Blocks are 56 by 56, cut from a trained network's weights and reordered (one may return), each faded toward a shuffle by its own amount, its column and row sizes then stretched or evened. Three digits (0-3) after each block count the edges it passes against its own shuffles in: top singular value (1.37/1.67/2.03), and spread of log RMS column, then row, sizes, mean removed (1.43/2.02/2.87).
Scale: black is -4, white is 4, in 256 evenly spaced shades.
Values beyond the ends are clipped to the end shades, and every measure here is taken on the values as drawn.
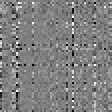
3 3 1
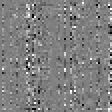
0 3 1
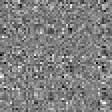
3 2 2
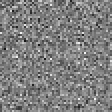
2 1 0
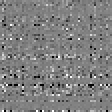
1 2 3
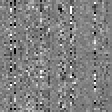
1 3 0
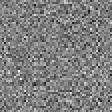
3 1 0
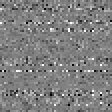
1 0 3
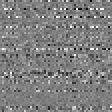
2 1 3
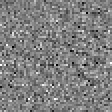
1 0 1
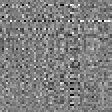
3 1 2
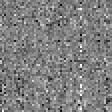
1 2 1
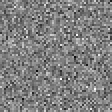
1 1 0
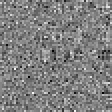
2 0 1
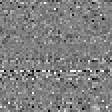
2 0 2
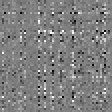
1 3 2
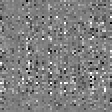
1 3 2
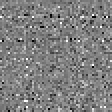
1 1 2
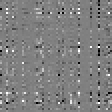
3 3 2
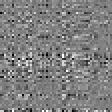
3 2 3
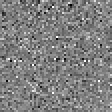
0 1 1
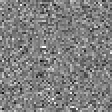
1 1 1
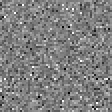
1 0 0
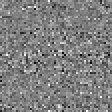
0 1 2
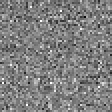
1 1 1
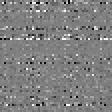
2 1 3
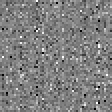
0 2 0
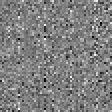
1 2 0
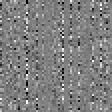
2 3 0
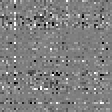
0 2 3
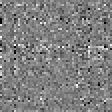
1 2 2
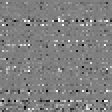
1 1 3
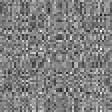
3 2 1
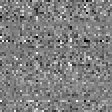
2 1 3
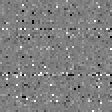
2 1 2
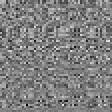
3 0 3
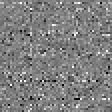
0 1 2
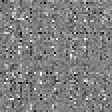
0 2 2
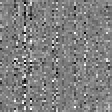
2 3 0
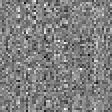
2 2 0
